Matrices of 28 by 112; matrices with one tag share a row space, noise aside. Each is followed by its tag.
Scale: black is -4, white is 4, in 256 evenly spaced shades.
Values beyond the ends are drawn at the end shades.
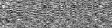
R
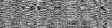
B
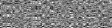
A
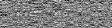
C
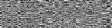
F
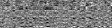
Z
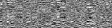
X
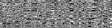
A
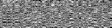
A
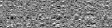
X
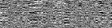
C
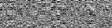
X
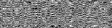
A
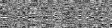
C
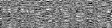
F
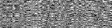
A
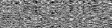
A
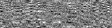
B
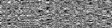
F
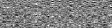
A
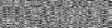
A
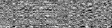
Z
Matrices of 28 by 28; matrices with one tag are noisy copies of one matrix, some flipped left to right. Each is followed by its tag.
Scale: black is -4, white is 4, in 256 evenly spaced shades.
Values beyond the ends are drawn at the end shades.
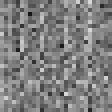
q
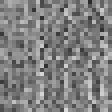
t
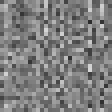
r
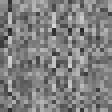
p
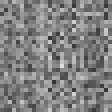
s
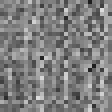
t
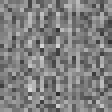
p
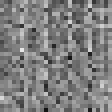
q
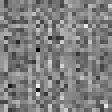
s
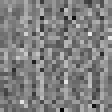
t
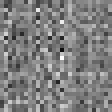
s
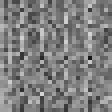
q
